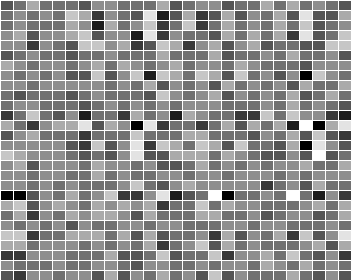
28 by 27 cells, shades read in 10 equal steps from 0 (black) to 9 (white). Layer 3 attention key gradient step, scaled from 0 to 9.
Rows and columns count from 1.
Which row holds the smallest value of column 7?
12
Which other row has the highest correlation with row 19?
16
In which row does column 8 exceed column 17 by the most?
24
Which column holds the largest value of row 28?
17
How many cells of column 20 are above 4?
15
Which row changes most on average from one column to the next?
13
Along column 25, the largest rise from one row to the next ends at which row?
14
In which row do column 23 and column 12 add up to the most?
20
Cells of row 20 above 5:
5
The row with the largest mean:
21
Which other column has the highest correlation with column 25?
11
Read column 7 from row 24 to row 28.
6 4 4 4 5
